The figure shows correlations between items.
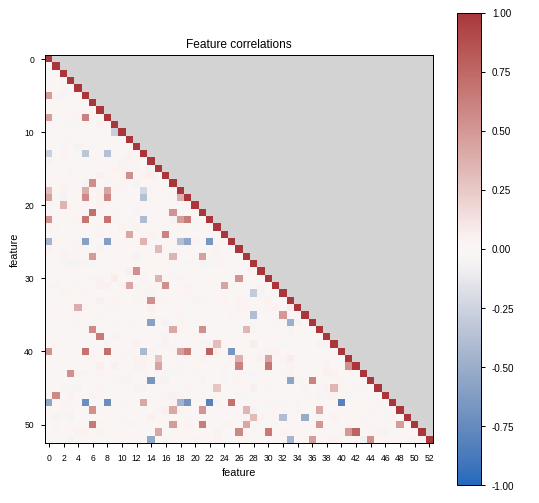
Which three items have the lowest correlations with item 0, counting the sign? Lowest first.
47, 25, 13
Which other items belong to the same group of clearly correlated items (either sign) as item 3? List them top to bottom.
43
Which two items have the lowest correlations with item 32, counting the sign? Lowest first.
49, 28
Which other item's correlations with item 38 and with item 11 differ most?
7
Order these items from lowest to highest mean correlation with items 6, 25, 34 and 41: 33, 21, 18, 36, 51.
18, 36, 33, 51, 21
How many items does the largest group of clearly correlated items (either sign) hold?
10
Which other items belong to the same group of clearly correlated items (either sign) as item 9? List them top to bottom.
10
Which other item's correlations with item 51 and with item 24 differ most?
42
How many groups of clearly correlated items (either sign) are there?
14
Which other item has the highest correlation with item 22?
40
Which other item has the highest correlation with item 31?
16
